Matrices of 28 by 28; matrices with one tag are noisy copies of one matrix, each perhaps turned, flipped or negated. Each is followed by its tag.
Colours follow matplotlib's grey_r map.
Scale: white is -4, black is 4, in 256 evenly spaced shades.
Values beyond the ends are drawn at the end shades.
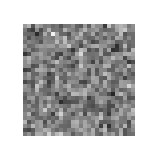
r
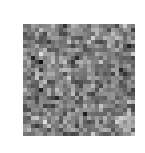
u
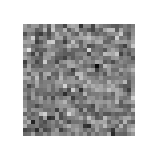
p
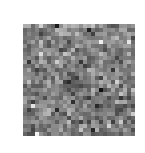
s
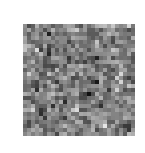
r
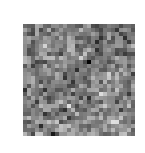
s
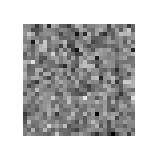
r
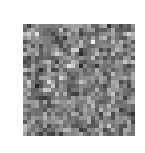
r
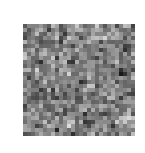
u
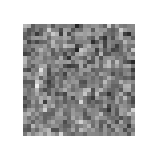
r
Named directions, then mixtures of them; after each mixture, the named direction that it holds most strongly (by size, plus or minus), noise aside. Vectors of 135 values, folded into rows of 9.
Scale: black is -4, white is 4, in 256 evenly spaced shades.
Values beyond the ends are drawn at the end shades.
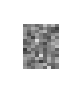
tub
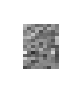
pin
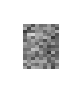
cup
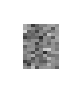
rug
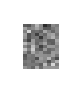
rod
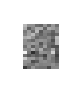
pin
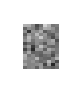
rod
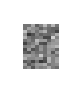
tub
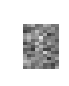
rug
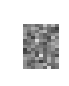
tub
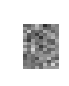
rod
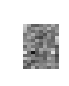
pin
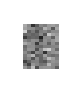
rug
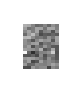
pin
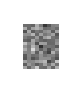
rod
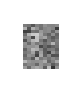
cup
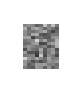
tub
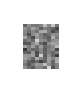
tub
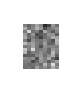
rod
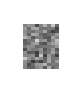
tub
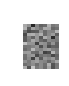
cup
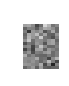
rod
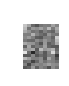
pin
